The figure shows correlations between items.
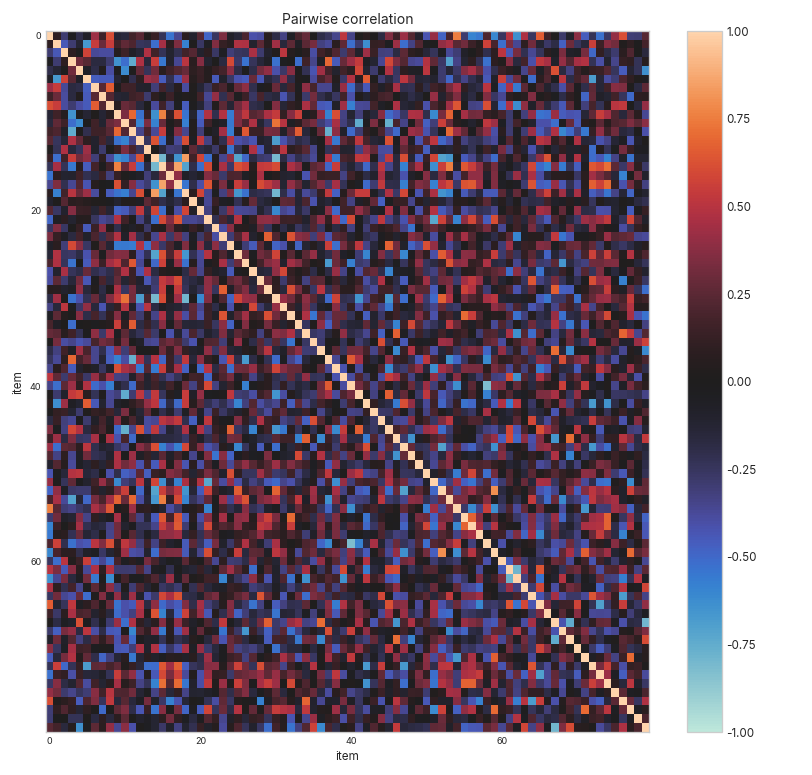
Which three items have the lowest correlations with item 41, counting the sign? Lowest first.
10, 30, 58
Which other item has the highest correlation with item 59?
52
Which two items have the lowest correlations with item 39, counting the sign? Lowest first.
62, 21
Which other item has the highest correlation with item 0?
54
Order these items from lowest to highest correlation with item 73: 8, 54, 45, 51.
51, 45, 54, 8
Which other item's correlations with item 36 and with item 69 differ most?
67
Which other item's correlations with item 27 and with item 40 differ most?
58
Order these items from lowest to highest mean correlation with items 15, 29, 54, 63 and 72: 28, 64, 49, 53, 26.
49, 28, 64, 26, 53
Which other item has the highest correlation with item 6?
8
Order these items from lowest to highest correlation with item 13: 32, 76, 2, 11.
32, 11, 76, 2
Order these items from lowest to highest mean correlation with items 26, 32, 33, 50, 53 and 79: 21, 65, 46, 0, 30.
65, 46, 0, 21, 30
